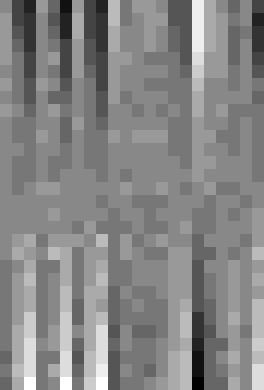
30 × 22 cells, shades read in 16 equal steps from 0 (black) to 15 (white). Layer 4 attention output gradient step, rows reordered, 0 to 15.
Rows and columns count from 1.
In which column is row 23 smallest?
17
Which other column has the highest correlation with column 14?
13
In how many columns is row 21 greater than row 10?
9
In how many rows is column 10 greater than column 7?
6
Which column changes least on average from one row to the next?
15
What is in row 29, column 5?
10
